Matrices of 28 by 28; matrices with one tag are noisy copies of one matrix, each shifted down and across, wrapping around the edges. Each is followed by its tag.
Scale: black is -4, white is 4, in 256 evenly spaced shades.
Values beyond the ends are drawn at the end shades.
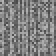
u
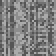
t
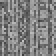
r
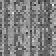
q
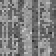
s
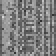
t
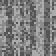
s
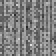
u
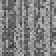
q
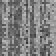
q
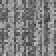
q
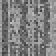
s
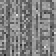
r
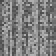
q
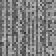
u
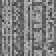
r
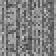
r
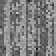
q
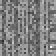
r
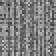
u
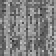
q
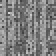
q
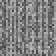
u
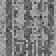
s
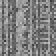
t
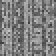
r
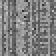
t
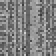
t
